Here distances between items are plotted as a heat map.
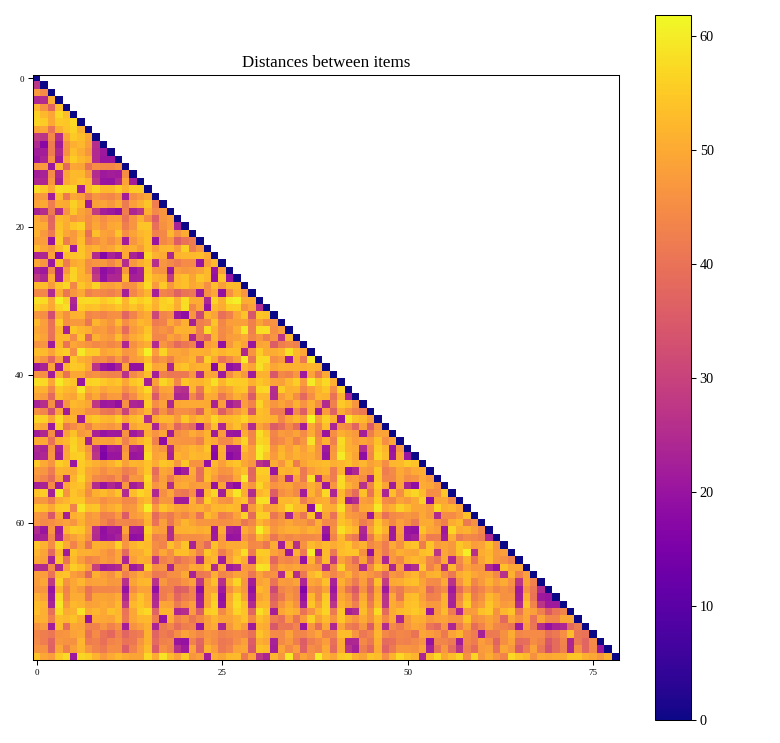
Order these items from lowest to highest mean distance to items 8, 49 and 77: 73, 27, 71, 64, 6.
73, 27, 71, 64, 6
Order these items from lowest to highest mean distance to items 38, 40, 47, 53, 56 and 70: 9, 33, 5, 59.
59, 33, 9, 5
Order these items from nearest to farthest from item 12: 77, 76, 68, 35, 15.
68, 77, 76, 35, 15
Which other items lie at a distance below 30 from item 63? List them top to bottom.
21, 33, 35, 67
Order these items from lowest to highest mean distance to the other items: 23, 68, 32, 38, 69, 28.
69, 32, 68, 38, 23, 28
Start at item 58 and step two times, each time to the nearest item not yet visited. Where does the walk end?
28
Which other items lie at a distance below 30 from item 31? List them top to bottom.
5, 23, 30, 52, 78
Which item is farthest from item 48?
30
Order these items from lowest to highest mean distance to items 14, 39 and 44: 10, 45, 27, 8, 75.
10, 27, 8, 75, 45
